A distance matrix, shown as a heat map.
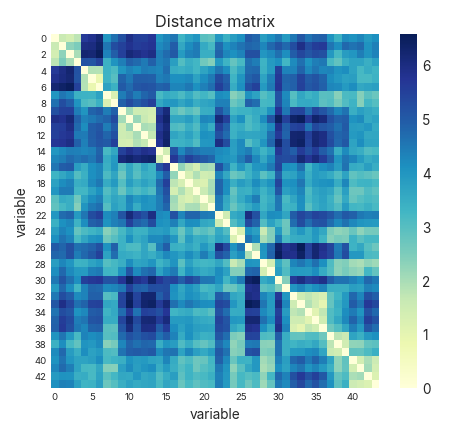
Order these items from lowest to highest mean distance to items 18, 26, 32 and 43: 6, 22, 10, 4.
4, 10, 6, 22
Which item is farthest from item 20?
15
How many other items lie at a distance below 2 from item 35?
4
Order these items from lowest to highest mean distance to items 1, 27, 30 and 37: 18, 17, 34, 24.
24, 17, 18, 34
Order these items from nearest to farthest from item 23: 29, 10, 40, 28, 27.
28, 29, 40, 27, 10
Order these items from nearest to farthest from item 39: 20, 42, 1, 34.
42, 20, 34, 1
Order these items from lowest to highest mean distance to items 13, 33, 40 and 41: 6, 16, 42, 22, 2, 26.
42, 16, 26, 6, 2, 22
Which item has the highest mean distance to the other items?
30
